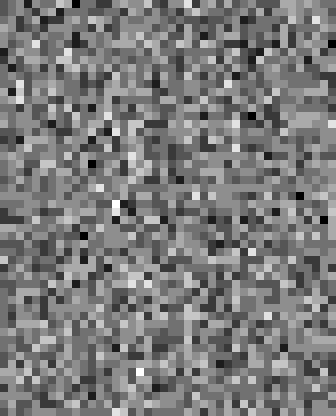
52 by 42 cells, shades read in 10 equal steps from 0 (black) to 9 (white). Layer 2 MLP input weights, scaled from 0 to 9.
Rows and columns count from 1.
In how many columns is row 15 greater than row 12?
13
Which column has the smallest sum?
31
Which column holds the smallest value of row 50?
12
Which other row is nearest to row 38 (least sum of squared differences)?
2
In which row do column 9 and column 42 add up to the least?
6
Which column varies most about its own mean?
15
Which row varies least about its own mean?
24
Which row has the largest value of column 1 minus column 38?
25
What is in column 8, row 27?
3
